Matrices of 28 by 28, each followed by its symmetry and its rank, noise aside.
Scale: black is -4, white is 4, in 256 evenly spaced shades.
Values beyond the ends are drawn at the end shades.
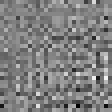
no symmetry, rank five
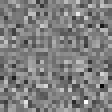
antisymmetric, rank four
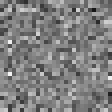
no symmetry, rank six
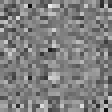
no symmetry, rank four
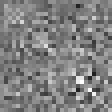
symmetric, rank four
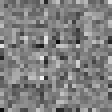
antisymmetric, rank four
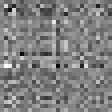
no symmetry, rank four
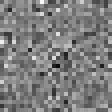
symmetric, rank five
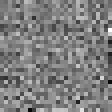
antisymmetric, rank six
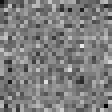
symmetric, rank six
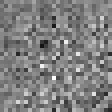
symmetric, rank four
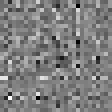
no symmetry, rank five
